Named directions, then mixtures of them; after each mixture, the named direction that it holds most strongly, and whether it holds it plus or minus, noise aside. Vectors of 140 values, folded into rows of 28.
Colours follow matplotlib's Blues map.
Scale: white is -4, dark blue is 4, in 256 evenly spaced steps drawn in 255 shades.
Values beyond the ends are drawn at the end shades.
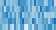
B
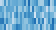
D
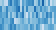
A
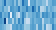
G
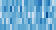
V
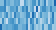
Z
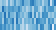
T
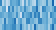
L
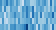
T, minus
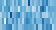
G, minus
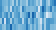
V, minus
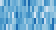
D, plus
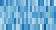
D, minus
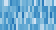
A, plus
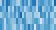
L, minus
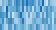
A, plus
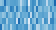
Z, plus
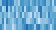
L, minus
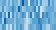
G, plus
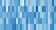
L, plus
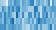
T, plus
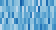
Z, minus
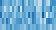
V, minus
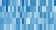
L, minus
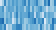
D, plus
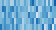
T, plus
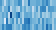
G, minus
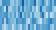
L, minus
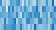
L, plus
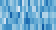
G, minus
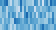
A, minus
